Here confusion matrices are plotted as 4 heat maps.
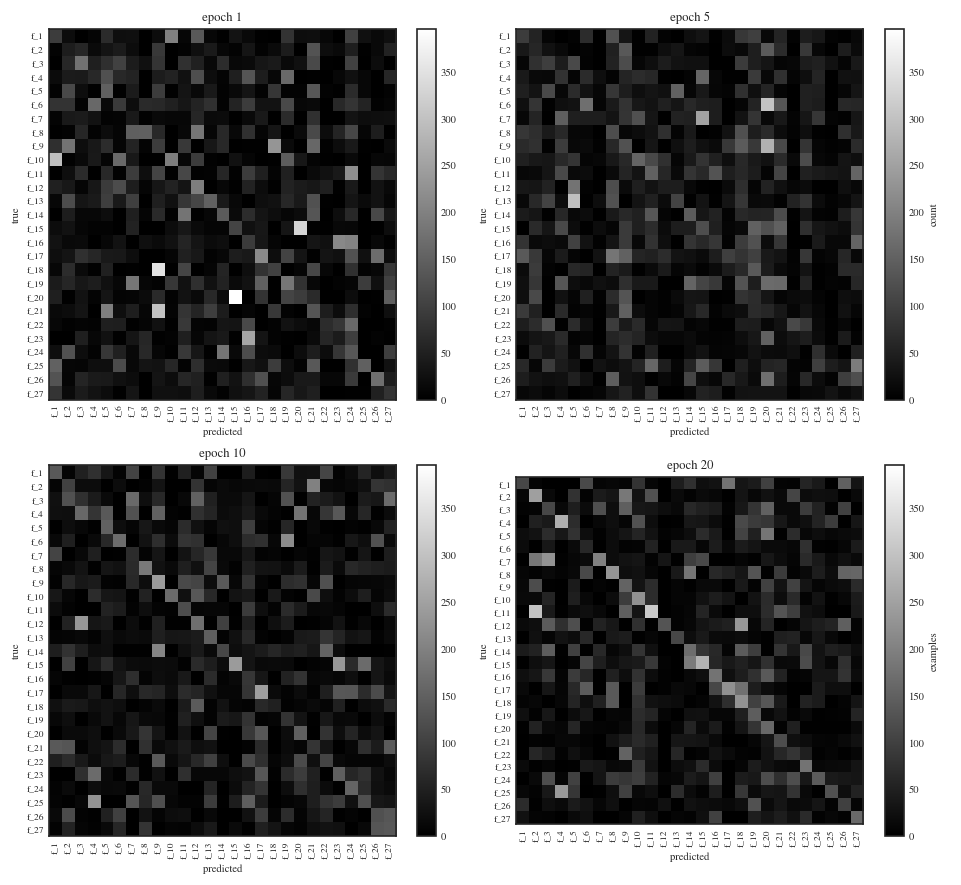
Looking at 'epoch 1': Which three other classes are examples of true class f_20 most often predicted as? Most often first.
f_15, f_27, f_19
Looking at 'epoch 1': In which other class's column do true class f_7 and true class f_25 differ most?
f_1
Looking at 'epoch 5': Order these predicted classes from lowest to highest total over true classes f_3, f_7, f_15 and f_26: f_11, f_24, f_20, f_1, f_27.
f_1, f_11, f_24, f_27, f_20
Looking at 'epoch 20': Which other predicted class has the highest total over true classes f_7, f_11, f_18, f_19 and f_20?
f_2
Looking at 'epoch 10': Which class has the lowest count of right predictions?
f_18
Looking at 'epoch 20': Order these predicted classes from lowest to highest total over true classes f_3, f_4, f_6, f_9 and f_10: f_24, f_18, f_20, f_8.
f_8, f_24, f_18, f_20
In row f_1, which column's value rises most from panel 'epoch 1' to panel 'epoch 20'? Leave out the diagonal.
f_17
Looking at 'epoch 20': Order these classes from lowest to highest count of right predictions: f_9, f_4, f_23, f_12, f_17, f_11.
f_12, f_9, f_23, f_17, f_4, f_11
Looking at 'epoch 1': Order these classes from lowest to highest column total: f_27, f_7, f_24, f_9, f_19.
f_27, f_7, f_19, f_9, f_24
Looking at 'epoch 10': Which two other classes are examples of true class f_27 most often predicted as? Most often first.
f_26, f_8
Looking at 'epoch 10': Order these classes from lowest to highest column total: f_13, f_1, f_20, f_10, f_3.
f_10, f_1, f_3, f_20, f_13
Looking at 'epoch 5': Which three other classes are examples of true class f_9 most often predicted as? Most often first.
f_20, f_18, f_21
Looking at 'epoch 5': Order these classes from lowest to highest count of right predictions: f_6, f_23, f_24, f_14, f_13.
f_23, f_24, f_13, f_14, f_6
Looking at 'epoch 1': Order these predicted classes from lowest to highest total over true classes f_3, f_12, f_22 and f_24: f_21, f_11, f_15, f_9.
f_15, f_9, f_21, f_11
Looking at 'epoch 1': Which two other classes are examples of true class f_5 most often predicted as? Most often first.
f_21, f_2
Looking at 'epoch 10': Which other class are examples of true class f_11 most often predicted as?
f_16
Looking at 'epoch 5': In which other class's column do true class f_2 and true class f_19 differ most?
f_14
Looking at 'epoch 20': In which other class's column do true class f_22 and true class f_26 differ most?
f_9
